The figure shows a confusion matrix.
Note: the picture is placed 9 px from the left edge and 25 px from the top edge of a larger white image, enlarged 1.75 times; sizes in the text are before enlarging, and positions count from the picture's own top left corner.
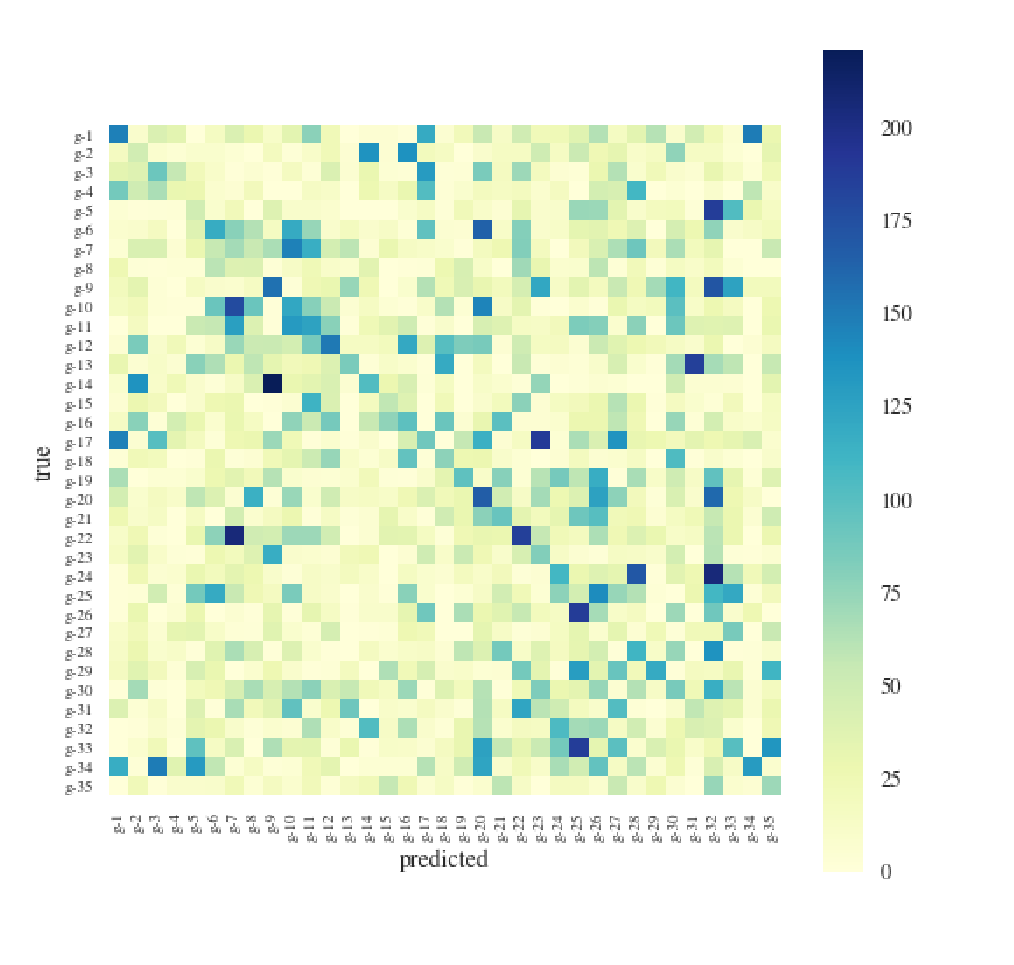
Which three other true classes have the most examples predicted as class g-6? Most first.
g-25, g-10, g-22
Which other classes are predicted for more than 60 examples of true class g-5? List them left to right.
g-25, g-26, g-32, g-33
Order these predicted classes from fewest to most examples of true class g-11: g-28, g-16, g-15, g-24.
g-24, g-15, g-16, g-28
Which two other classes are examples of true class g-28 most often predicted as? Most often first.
g-32, g-21
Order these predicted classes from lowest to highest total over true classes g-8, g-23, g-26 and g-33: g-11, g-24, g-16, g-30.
g-16, g-11, g-24, g-30
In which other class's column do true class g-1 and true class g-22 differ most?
g-7
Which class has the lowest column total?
g-4
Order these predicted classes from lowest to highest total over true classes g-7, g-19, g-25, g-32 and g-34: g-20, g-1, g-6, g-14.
g-14, g-1, g-20, g-6
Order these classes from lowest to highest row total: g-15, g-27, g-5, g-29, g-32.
g-27, g-15, g-5, g-32, g-29
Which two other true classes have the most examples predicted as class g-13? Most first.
g-31, g-9
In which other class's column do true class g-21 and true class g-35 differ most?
g-26
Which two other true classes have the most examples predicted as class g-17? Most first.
g-3, g-1
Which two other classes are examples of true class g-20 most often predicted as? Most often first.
g-32, g-26
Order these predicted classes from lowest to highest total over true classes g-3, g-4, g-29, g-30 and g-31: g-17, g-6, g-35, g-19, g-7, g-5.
g-19, g-6, g-7, g-5, g-35, g-17
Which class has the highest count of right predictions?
g-22
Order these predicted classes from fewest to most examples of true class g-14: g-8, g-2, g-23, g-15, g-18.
g-18, g-15, g-8, g-23, g-2
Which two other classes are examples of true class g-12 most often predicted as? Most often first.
g-16, g-18
